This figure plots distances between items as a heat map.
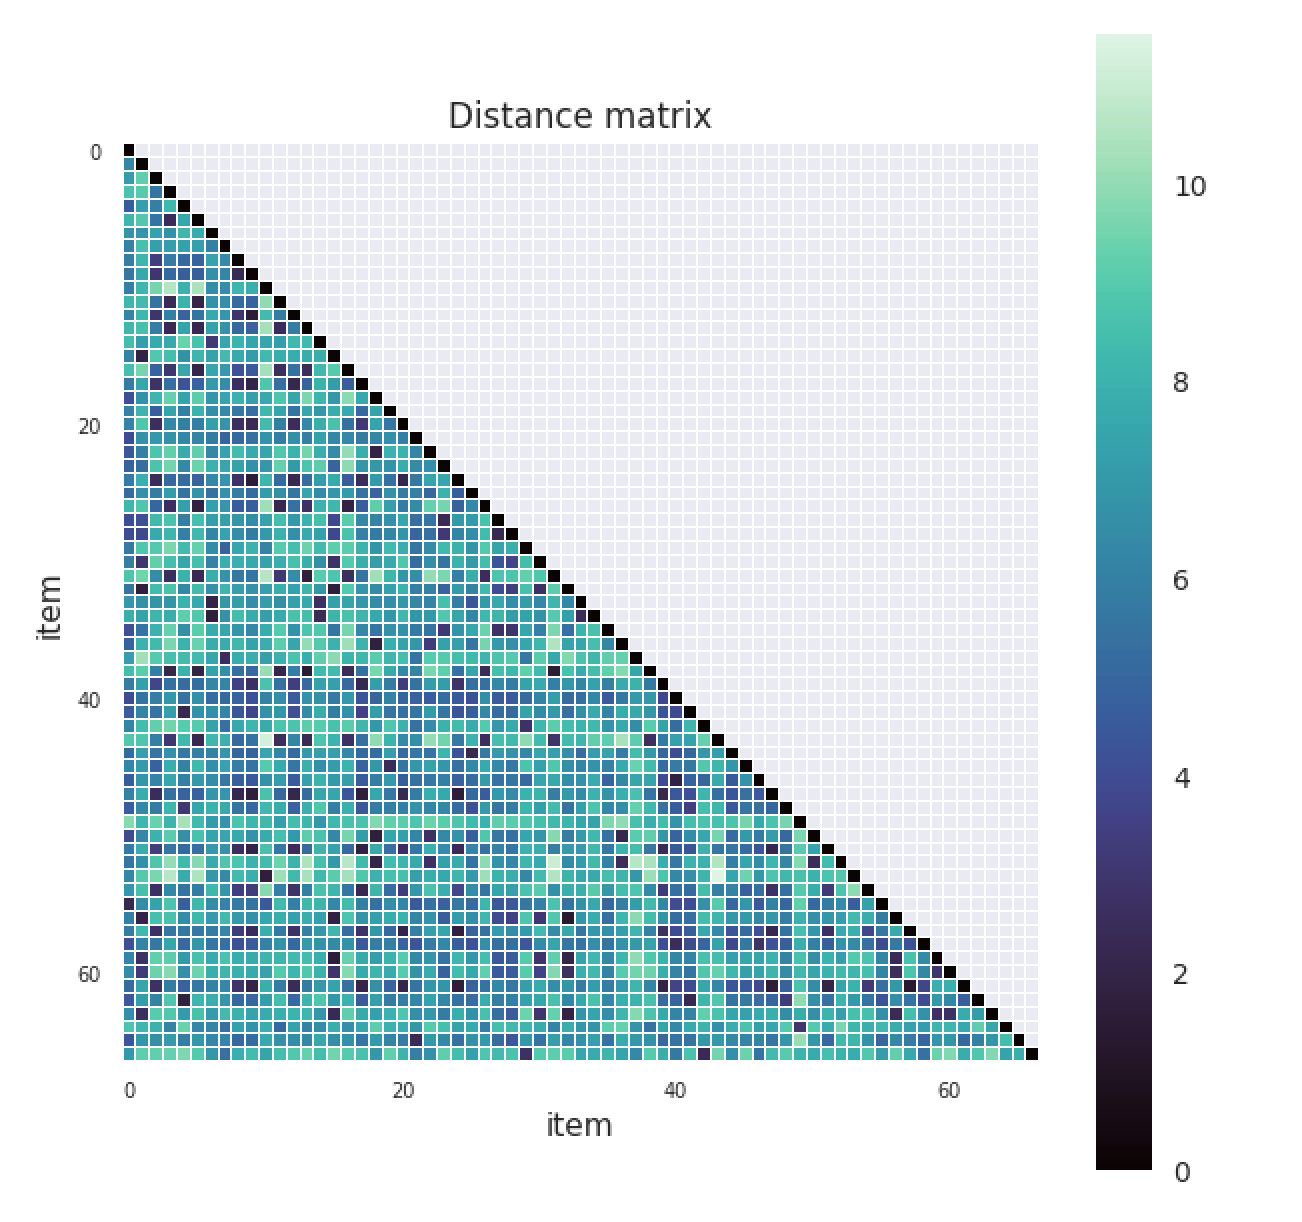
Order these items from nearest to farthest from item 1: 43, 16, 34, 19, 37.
34, 19, 43, 16, 37
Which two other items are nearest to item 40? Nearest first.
46, 58
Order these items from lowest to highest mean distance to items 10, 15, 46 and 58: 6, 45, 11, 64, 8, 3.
8, 6, 45, 64, 11, 3
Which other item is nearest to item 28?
27
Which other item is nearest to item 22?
18
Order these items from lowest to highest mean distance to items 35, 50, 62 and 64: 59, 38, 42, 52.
52, 59, 42, 38
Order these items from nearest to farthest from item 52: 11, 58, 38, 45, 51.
58, 45, 51, 11, 38
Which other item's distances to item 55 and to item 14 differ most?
0
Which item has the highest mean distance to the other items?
49
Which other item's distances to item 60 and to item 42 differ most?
66
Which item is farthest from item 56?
37
